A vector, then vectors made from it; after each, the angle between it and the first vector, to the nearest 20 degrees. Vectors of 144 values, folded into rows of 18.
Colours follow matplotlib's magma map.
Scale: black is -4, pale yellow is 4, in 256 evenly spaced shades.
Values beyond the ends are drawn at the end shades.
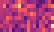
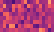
80 degrees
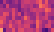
120 degrees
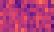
140 degrees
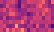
140 degrees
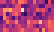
80 degrees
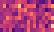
20 degrees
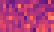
60 degrees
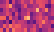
120 degrees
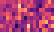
40 degrees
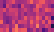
140 degrees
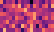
60 degrees
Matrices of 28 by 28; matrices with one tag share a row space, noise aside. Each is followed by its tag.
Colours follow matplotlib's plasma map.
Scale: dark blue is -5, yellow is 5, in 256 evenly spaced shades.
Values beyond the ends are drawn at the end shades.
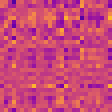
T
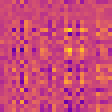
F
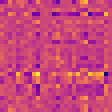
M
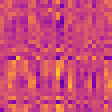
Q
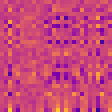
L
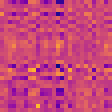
Q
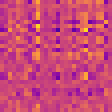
M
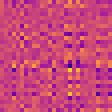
F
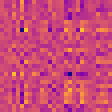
F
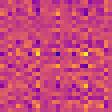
M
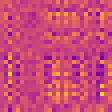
L
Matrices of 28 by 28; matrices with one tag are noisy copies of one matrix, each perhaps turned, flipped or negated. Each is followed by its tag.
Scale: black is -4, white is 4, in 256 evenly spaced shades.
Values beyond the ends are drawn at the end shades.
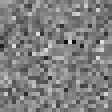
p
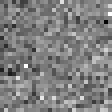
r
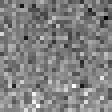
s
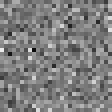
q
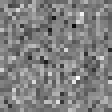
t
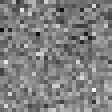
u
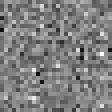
q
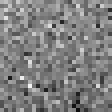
s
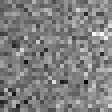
s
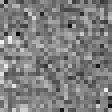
r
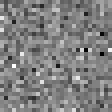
q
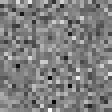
q
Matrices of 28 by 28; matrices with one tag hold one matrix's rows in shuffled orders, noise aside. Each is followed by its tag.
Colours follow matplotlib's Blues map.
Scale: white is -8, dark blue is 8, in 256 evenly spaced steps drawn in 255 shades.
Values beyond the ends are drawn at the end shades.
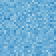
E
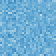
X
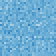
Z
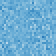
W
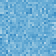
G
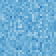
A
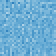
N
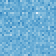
Z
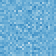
A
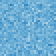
E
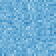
E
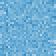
G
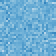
G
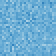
N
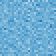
E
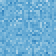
A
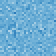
X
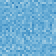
N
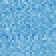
N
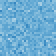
X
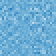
W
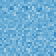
E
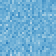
N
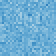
A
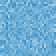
G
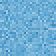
G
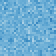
E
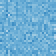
G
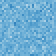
W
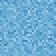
E
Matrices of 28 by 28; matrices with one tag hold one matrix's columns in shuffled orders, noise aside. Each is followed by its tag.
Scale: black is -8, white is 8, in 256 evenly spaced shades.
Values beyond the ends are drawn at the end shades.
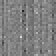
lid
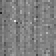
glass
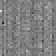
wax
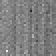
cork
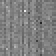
wax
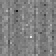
lid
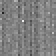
glass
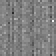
glass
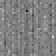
lid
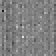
lid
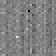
lid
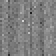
glass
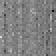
lid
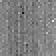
glass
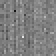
lid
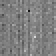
lid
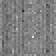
lid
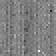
cork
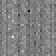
lid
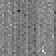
cork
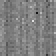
glass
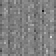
lid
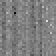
glass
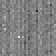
lid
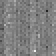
cork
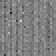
glass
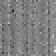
cork
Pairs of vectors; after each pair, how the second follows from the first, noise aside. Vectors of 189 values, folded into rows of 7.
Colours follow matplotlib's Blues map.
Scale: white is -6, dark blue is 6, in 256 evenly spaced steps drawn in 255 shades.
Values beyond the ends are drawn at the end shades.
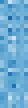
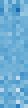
reversed, negated, partly zeroed.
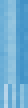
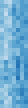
wrapped around, negated.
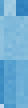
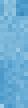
shrunk.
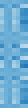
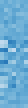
reversed, negated, partly zeroed.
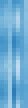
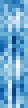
scaled up.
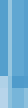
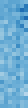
reversed, negated, partly zeroed.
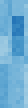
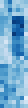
scaled up.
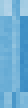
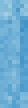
shrunk.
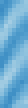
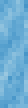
wrapped around, negated, shrunk.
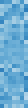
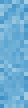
shrunk.
